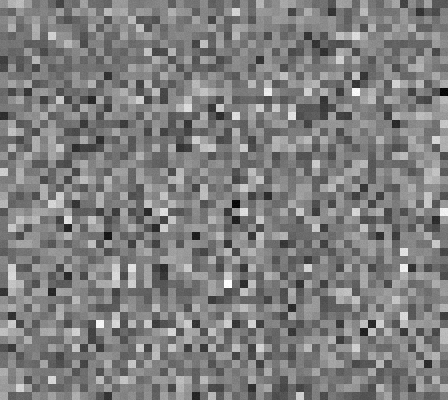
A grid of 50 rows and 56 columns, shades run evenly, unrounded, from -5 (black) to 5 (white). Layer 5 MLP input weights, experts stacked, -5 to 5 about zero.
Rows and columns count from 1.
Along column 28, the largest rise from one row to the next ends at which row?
14
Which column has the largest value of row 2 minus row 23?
30
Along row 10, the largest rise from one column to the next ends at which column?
45
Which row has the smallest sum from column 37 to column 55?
6
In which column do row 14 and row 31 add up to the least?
41
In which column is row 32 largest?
51
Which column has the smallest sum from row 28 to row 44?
38
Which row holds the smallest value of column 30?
26
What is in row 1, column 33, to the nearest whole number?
2
